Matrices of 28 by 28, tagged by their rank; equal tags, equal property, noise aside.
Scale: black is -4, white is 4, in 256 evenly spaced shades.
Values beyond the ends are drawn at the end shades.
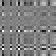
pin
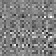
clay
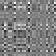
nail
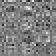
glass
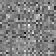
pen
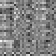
glass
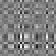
pin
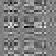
nail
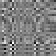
nail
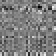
clay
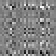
nail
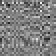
clay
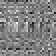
glass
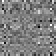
glass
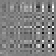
pin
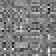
glass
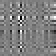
pin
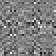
glass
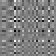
pin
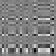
pin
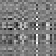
nail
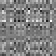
nail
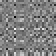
clay
